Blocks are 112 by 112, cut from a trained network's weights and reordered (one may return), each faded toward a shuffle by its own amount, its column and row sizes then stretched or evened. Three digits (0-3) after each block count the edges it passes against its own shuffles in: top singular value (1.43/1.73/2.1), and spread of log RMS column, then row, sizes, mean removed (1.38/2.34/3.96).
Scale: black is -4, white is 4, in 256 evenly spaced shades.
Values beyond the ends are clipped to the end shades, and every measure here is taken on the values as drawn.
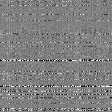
3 0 3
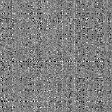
2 2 2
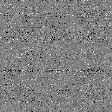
0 1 2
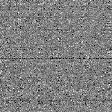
1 1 1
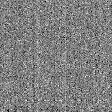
1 0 1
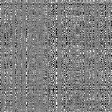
3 3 0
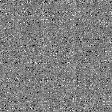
0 0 2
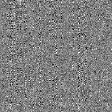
2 2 1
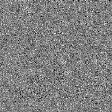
1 1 1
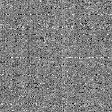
1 0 2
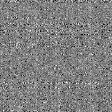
1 0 2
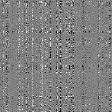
3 3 2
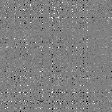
1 2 2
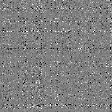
0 2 2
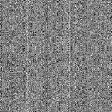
2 2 0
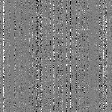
2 3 1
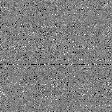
1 1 2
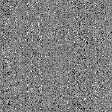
0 2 1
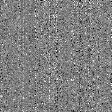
0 2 0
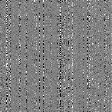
2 3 1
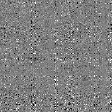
1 2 2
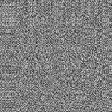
3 1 0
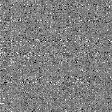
0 1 2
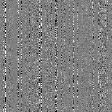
3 3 0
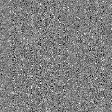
1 2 0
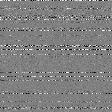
3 0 3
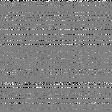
2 1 3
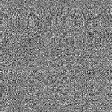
3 1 2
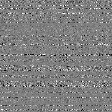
0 1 3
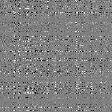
1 2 3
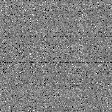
1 1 1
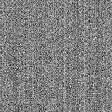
2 0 0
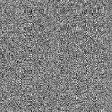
3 2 0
